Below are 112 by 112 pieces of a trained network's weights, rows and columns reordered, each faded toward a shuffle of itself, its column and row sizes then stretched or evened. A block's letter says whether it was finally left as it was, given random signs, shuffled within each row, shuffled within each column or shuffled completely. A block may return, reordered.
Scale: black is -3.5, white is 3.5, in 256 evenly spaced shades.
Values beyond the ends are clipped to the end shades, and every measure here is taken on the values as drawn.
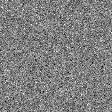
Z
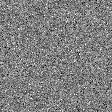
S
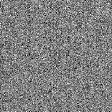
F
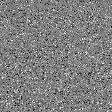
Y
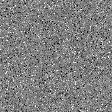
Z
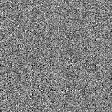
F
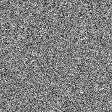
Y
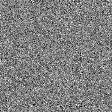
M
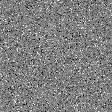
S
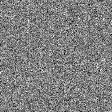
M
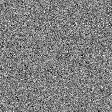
Y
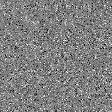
F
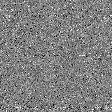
Y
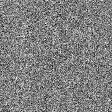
Z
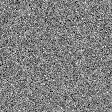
S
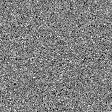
Y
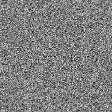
F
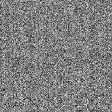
F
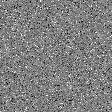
S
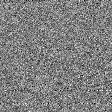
Y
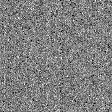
Z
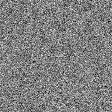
Y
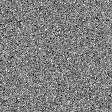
S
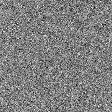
Y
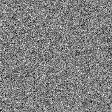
Z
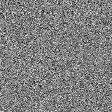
Y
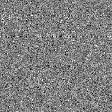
F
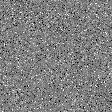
S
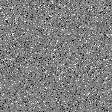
Y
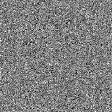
F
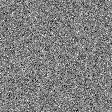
S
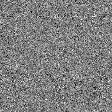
M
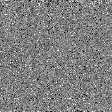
M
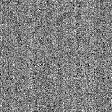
F
